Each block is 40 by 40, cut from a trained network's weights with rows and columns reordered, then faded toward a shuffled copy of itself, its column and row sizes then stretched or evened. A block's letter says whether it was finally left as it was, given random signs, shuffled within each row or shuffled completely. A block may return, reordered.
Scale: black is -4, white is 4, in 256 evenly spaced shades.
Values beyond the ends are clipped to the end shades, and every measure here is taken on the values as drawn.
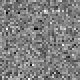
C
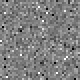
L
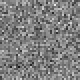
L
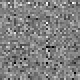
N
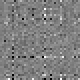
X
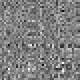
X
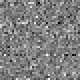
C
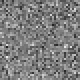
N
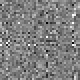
X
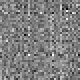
X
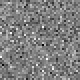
L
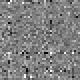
N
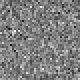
L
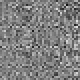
X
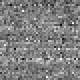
C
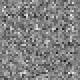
N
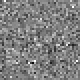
C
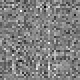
X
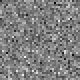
L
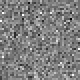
L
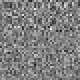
X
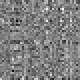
X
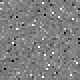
L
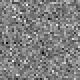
L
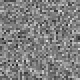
C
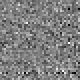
N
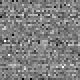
C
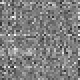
X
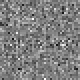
C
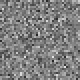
C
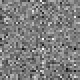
N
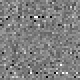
C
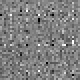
N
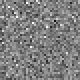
L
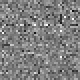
N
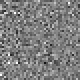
N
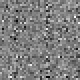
N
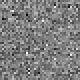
N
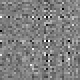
X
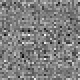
X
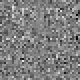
N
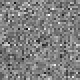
C
